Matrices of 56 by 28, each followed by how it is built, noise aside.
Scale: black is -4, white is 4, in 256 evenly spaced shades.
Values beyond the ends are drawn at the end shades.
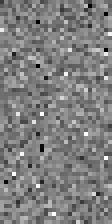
sparse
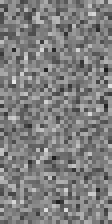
repeating rows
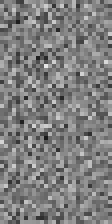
repeating rows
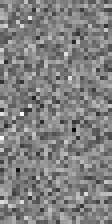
repeating rows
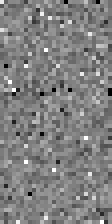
sparse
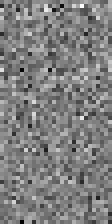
uneven rows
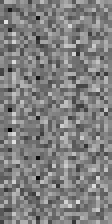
repeating rows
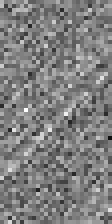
Hankel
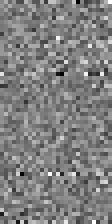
uneven rows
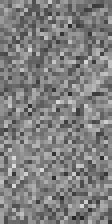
Hankel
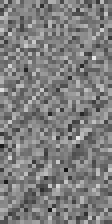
Hankel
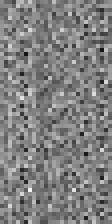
repeating rows
